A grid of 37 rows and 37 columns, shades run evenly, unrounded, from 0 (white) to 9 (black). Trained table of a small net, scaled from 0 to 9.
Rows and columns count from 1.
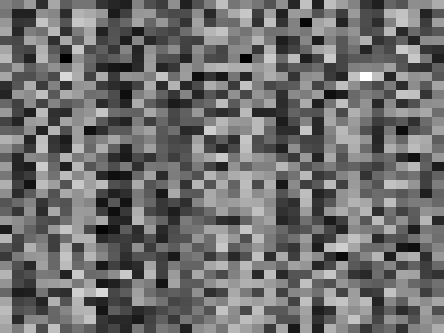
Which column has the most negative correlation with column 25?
3
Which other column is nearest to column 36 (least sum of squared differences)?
31
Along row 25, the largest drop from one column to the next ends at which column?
12
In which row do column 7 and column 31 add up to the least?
9
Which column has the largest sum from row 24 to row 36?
10
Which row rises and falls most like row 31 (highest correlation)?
6
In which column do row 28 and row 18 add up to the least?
19
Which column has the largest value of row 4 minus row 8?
2
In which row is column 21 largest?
7
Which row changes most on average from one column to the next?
21
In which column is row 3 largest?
26
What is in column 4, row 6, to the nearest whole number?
3
